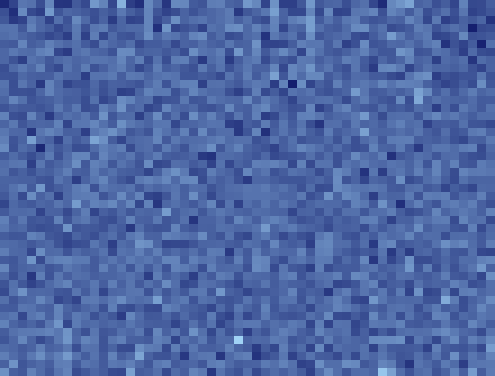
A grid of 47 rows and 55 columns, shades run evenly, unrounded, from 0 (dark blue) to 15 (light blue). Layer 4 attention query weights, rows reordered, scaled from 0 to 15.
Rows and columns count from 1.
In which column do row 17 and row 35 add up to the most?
41
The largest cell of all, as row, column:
43, 27
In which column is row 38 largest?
50
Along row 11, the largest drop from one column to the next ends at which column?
33
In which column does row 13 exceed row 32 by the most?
47
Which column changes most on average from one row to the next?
19
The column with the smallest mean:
51
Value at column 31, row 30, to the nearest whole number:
6
